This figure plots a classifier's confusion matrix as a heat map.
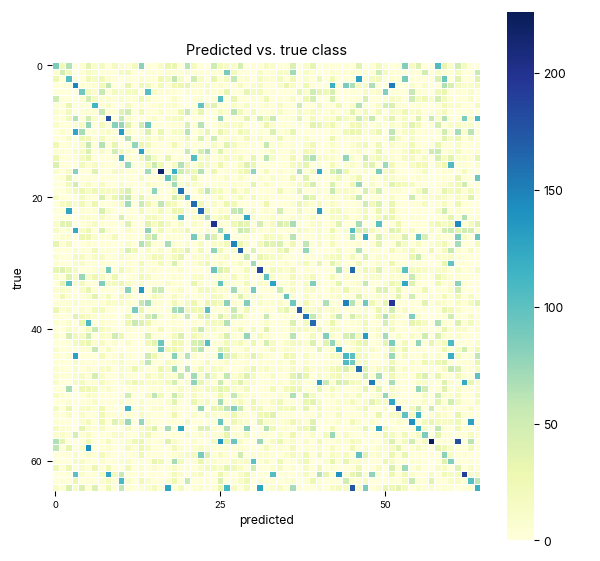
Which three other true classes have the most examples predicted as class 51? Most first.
36, 3, 42
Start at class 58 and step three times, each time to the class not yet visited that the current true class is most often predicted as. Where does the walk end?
3
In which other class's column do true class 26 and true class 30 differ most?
47
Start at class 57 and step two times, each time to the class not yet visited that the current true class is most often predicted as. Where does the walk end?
53
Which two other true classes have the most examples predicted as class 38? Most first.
28, 27
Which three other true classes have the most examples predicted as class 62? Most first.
48, 8, 23
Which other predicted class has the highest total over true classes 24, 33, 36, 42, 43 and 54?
51
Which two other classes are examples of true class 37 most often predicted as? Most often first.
23, 12
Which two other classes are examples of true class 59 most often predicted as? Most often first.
46, 22
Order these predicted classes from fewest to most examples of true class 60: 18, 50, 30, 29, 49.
49, 29, 50, 18, 30
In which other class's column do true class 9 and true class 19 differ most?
14
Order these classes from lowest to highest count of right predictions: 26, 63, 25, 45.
25, 45, 63, 26
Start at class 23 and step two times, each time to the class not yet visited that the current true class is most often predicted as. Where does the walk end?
55
